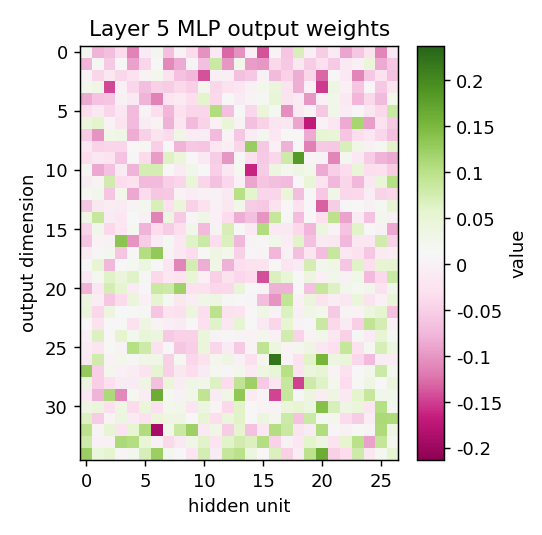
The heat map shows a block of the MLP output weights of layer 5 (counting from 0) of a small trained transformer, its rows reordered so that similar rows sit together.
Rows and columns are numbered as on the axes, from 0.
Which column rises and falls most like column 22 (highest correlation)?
4
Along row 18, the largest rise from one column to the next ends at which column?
9
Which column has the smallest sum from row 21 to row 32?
18
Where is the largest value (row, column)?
26, 16
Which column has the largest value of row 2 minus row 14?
6
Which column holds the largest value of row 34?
20
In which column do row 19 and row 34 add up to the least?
15
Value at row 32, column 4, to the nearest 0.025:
0.05
